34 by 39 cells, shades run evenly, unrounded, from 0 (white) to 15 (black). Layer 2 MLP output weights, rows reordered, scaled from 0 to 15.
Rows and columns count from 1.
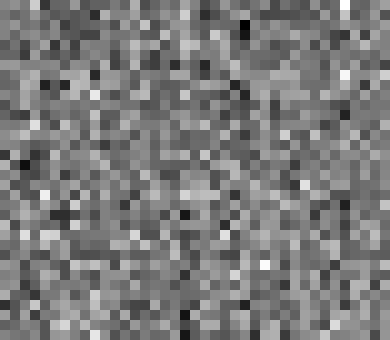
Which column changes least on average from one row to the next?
31
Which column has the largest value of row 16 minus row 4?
22
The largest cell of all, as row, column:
3, 25
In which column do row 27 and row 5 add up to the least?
27
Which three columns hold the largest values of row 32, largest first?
19, 4, 14
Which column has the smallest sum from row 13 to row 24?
21
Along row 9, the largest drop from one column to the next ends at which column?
8
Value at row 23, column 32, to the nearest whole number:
9
